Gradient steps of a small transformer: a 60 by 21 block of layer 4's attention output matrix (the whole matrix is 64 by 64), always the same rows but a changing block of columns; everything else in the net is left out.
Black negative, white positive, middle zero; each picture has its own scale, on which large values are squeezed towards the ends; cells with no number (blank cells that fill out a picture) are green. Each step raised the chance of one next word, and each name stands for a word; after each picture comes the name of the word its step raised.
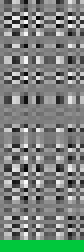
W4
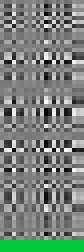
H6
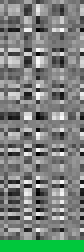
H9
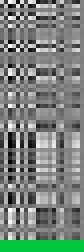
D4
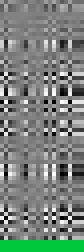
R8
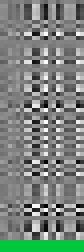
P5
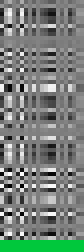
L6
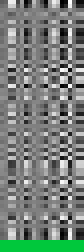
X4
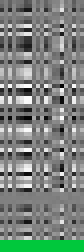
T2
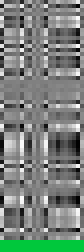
D4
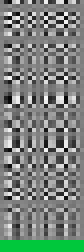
W4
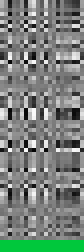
H6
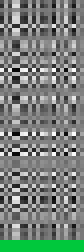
X4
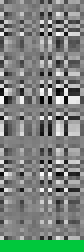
T2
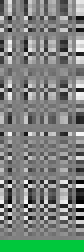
H9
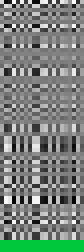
D4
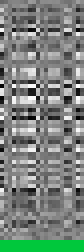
T2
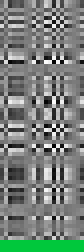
H6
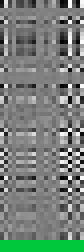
X4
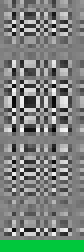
T2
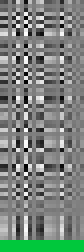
W4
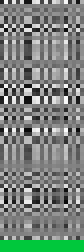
T2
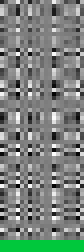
H9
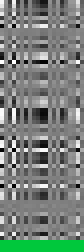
H6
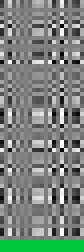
H6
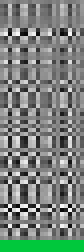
P5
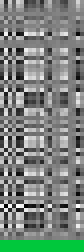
P5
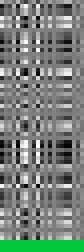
D4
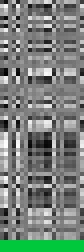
D4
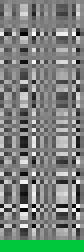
P5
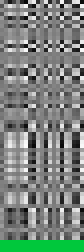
D4
